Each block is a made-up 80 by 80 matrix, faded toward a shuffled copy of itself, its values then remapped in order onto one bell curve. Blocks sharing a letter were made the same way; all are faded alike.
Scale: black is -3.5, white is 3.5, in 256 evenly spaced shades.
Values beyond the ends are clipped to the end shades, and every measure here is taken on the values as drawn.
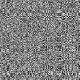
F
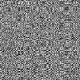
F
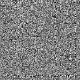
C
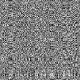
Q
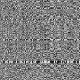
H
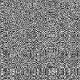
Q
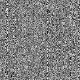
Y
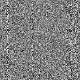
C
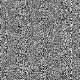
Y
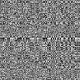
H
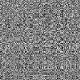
F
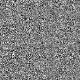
C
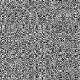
F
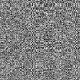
Q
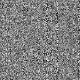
C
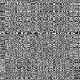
H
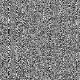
Y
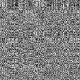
Q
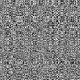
F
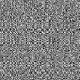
F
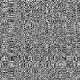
F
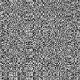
Q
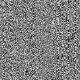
Y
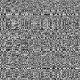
H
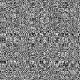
F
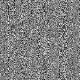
Y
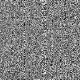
C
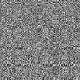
Q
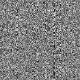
C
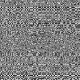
H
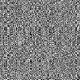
Q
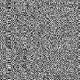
Q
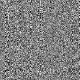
C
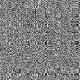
Q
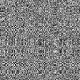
Q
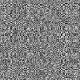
Q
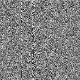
Y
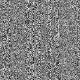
Y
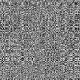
F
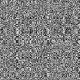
F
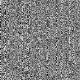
Y
